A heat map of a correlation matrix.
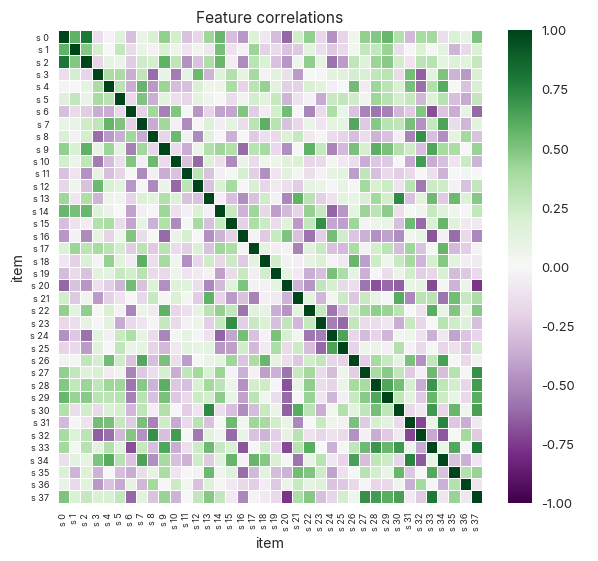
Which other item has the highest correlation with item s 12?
s 3
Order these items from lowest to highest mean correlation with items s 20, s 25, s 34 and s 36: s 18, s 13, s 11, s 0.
s 0, s 13, s 11, s 18
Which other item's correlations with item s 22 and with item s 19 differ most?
s 24
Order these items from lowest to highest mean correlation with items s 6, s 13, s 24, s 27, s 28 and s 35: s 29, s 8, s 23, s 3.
s 23, s 3, s 8, s 29
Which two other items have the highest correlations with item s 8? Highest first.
s 32, s 10
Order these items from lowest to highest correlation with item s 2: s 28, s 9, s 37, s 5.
s 5, s 37, s 28, s 9
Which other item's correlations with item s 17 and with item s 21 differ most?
s 34
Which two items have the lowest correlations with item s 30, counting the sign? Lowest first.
s 20, s 16
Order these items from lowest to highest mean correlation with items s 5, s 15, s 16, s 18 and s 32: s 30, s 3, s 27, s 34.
s 27, s 30, s 3, s 34
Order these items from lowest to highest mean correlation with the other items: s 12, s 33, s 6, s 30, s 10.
s 6, s 10, s 12, s 30, s 33
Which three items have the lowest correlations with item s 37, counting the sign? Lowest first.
s 20, s 6, s 16
